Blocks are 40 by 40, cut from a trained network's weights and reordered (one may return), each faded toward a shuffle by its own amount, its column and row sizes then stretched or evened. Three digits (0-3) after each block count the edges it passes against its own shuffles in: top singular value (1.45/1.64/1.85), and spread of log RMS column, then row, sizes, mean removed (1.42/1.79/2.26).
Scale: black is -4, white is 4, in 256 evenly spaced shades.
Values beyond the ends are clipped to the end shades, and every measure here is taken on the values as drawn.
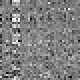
3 3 2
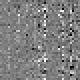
0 3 1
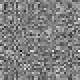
3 1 1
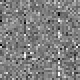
0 2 1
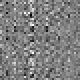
3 3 0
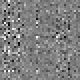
1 3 1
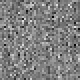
0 2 0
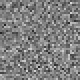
1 0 0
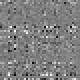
1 2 3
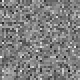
1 0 2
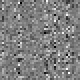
0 3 1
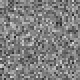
2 1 0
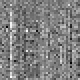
3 2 1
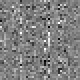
0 3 1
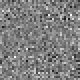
0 0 2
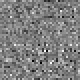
0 0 3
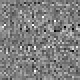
0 1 2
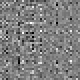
1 3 2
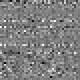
1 1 3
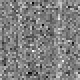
0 0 0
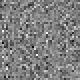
1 2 0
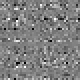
1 2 3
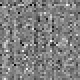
0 0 1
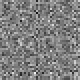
2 1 0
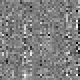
2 3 1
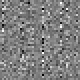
1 3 0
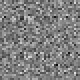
2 0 2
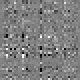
3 3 2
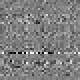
3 0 3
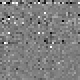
2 1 2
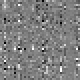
0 3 1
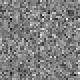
1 0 1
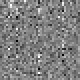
1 2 1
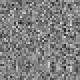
2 1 0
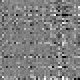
3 2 3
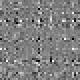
2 2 3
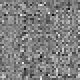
2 2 1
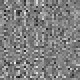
3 2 1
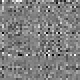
2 2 3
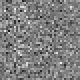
1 2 1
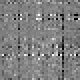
2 2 3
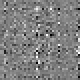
0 3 2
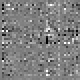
1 3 3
